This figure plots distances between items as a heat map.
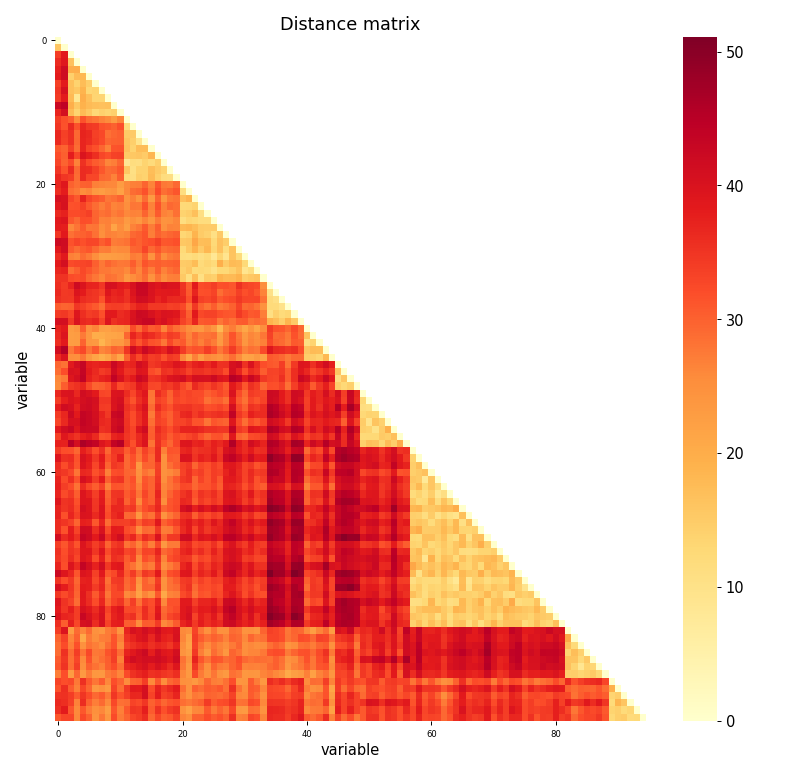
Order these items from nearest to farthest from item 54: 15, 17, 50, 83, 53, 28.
50, 53, 15, 17, 83, 28
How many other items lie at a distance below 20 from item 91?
5
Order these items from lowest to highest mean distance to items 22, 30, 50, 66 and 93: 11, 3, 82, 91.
91, 11, 3, 82
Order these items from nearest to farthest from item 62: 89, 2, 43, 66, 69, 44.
66, 69, 89, 44, 2, 43
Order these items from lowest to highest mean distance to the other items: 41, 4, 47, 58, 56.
41, 58, 4, 56, 47
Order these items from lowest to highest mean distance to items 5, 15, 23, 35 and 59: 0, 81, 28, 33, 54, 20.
33, 20, 28, 81, 0, 54
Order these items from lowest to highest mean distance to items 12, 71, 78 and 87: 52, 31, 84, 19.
19, 84, 31, 52
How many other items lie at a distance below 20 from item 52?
7
